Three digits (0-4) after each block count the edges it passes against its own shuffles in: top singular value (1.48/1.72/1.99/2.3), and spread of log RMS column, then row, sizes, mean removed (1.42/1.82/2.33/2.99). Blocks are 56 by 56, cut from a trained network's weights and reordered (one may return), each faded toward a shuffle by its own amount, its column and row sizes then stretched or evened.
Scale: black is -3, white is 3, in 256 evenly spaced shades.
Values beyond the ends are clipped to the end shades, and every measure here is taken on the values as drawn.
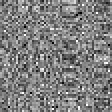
4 1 0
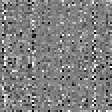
2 4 3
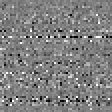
0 1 4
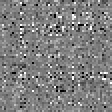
0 3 3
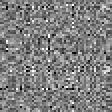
3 1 2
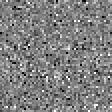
0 1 2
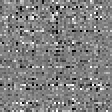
1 2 4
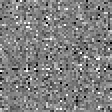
0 3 1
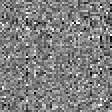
1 2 1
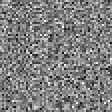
2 0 1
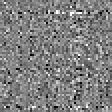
2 3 2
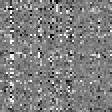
1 4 3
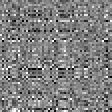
4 2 4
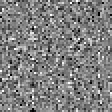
1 2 0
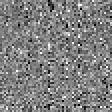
2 3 0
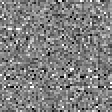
0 0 2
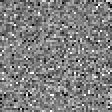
1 0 0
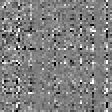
2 4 3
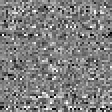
2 0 4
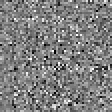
1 2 2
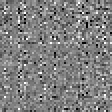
0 3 2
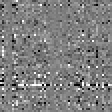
3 3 3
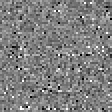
0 0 2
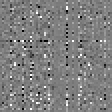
0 4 2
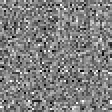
1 0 2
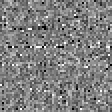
0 0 2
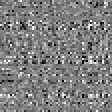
3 1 4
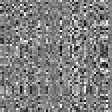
4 4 0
